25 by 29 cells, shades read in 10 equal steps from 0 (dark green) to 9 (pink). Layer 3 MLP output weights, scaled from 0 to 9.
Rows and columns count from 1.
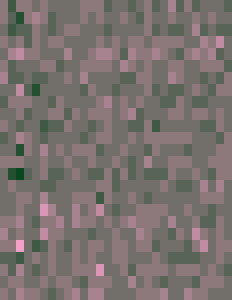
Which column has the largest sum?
13
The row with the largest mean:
5
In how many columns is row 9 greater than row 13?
8
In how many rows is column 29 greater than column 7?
11
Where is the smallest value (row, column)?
15, 3
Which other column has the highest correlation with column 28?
26
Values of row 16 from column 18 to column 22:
4 4 4 5 4
